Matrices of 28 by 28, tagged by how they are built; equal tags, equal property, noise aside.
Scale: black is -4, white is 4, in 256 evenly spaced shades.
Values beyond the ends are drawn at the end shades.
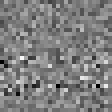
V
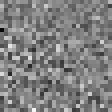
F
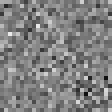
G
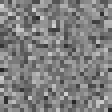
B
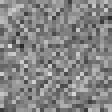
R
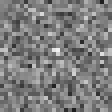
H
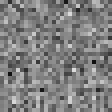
H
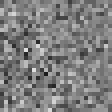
F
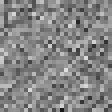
R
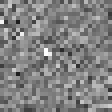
G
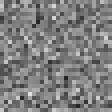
H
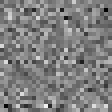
V
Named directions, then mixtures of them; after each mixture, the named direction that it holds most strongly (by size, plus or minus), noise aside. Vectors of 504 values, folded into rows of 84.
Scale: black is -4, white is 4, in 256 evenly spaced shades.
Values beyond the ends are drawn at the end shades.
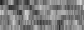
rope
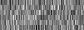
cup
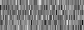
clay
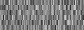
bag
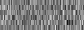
bag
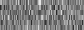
clay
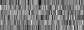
clay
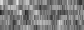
rope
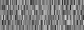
bag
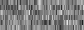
clay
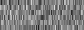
cup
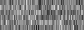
cup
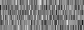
clay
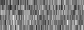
cup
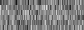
clay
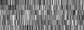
cup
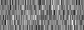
cup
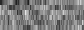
rope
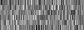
cup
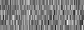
bag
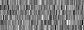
clay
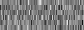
clay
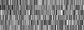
clay
